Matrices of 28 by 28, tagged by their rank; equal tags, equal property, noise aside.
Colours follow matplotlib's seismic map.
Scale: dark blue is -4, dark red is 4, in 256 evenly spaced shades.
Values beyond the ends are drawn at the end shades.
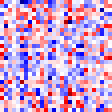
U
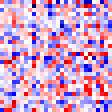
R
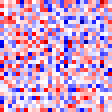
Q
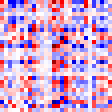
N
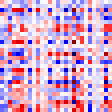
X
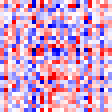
N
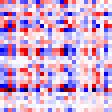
X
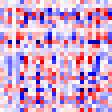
N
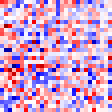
R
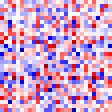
U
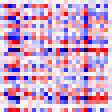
X
